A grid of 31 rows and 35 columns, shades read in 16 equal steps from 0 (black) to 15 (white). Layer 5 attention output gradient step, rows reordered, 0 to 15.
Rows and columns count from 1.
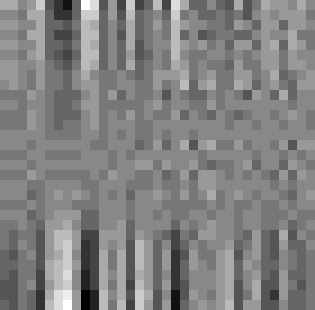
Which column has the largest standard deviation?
10
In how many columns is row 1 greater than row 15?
16
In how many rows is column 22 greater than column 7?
12
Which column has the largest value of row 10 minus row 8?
32
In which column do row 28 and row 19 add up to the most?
8
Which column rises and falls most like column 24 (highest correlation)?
35
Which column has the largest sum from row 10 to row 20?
24
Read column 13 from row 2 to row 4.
9 8 8
